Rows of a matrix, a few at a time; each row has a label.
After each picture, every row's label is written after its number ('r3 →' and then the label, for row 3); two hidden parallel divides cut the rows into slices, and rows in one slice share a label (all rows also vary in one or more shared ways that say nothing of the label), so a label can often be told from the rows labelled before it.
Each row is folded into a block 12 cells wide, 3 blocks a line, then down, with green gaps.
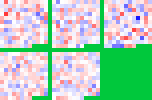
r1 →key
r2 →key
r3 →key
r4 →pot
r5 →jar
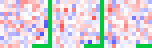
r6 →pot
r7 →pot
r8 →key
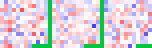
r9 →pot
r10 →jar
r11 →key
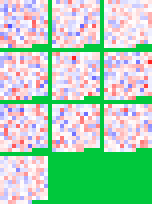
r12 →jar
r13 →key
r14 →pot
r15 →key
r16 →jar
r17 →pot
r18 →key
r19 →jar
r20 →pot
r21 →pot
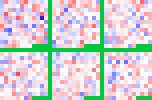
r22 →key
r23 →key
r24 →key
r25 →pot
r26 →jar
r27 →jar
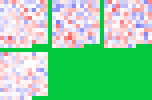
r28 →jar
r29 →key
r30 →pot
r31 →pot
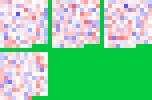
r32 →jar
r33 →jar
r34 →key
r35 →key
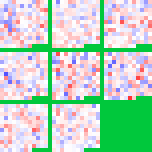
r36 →key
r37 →pot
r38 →jar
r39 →pot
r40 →pot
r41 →jar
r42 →jar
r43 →pot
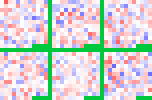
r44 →key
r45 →pot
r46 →pot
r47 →pot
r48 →key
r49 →key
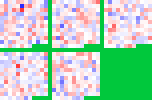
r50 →key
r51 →jar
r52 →pot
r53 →pot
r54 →key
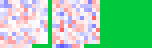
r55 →jar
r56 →jar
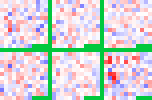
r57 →jar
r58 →pot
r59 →pot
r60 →jar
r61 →pot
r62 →pot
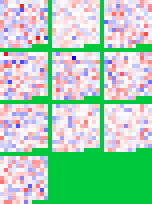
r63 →jar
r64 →pot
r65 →key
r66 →key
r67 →key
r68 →key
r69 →key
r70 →jar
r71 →key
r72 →key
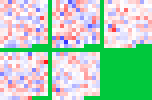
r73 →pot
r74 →key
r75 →jar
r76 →key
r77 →jar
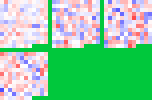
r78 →pot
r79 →key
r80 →pot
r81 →pot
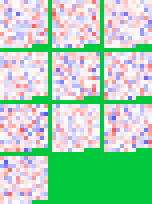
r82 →jar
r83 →pot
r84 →jar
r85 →pot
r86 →key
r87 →jar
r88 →jar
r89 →pot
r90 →jar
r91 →jar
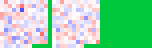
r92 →pot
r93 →key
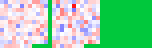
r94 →key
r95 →jar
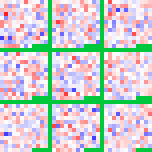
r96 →key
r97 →pot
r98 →pot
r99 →jar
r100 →jar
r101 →key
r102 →key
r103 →jar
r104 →key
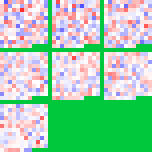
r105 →key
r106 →jar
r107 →key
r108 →key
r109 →jar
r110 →pot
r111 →jar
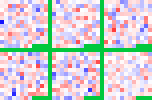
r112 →pot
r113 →jar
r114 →jar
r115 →jar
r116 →key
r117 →key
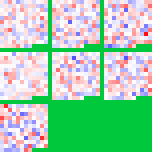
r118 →jar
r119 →key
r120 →jar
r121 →pot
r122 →pot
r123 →pot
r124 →key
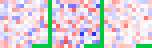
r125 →jar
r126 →key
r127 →jar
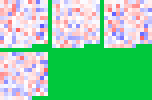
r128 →jar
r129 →pot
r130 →jar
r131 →jar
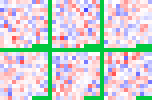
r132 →key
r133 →jar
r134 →key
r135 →key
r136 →pot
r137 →key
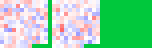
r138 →key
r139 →pot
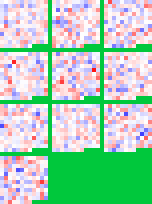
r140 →pot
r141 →pot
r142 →pot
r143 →jar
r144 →pot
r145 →jar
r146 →pot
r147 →pot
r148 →jar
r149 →key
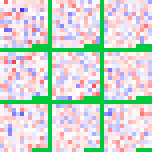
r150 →key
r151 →jar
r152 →key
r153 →key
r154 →pot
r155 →pot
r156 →pot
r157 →pot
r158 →pot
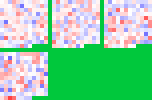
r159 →key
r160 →pot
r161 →jar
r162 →key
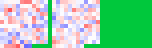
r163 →pot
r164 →jar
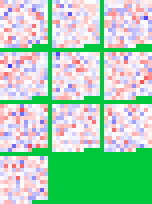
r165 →jar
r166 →pot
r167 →pot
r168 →pot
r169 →jar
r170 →key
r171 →pot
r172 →jar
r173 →key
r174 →key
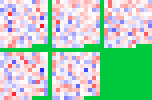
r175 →key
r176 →pot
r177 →key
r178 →pot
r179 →key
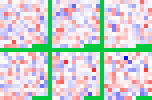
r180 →pot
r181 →pot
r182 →key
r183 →jar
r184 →jar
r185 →key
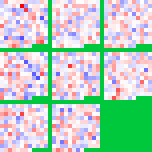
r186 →jar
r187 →pot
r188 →pot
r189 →key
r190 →pot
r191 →key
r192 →pot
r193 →key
